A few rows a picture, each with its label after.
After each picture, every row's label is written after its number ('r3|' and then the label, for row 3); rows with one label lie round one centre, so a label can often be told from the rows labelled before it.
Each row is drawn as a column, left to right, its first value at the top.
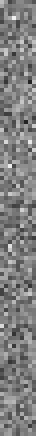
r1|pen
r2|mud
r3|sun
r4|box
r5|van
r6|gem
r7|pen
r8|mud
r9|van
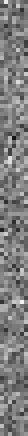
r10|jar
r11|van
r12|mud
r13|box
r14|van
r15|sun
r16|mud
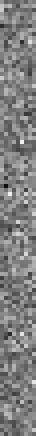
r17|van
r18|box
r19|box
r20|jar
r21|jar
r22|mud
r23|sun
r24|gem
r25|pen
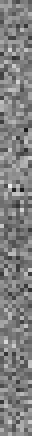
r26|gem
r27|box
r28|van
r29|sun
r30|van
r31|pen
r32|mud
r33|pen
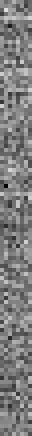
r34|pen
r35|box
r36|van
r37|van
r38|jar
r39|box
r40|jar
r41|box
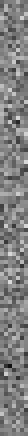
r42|box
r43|pen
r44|sun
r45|box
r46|pen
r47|jar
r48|gem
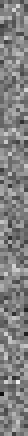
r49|jar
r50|mud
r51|box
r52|pen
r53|pen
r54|gem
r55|sun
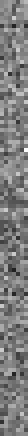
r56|van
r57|pen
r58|van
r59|van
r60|gem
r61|box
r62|van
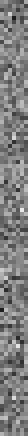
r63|mud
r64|pen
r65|jar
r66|gem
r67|sun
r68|gem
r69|jar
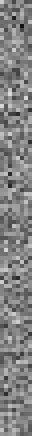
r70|gem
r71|jar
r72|box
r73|gem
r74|gem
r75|van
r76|pen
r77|sun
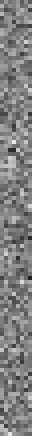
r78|gem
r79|sun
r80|mud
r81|mud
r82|van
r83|box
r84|van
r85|gem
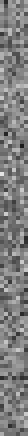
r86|pen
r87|sun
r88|mud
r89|van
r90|van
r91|jar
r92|pen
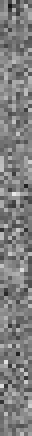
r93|jar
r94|pen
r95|sun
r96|box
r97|sun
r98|sun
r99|pen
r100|van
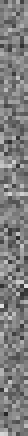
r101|mud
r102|sun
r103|pen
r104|gem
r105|box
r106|sun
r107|pen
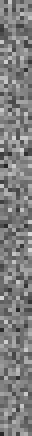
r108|van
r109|box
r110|pen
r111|sun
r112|van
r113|gem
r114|mud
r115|jar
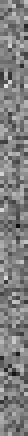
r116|gem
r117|pen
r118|gem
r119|box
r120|box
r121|jar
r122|van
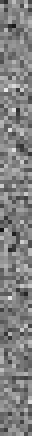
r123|van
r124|sun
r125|van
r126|van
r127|pen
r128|jar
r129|pen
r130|sun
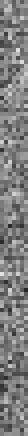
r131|mud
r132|pen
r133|mud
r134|box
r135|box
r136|box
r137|pen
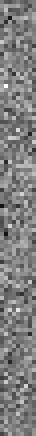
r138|van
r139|pen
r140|gem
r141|sun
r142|pen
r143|sun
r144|jar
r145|sun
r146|mud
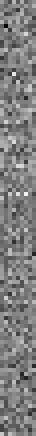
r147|mud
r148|van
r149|sun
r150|mud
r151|sun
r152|mud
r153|sun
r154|van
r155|gem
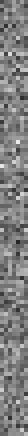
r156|sun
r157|van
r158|sun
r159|van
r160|mud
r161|sun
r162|sun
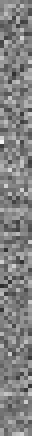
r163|mud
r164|van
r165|pen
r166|gem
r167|van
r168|gem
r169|pen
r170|box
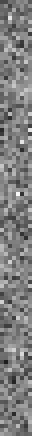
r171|sun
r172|gem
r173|jar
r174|van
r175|box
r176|mud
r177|box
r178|pen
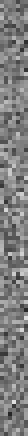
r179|box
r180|gem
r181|van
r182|mud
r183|gem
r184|sun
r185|mud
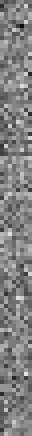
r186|jar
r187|sun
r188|sun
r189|pen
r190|van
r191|van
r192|pen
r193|sun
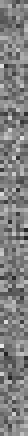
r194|sun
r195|gem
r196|pen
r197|gem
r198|van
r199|pen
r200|gem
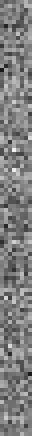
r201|mud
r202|van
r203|gem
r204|van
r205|van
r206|mud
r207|van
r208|gem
